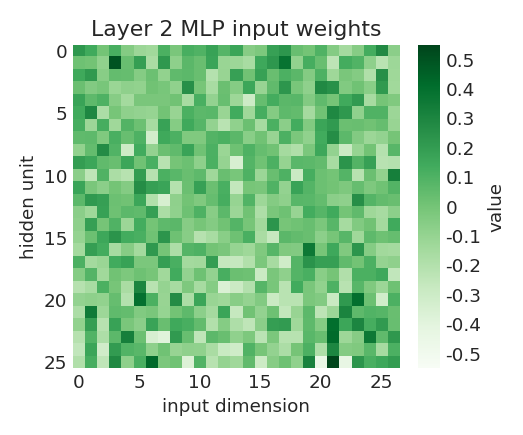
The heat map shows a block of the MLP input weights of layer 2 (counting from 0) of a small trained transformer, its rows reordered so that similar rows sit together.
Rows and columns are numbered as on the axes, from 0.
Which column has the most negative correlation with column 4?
10
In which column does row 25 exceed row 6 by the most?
6
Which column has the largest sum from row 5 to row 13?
5
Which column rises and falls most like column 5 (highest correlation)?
26
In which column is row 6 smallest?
12
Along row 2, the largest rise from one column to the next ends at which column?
25
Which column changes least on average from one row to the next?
19
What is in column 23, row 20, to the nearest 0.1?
0.4
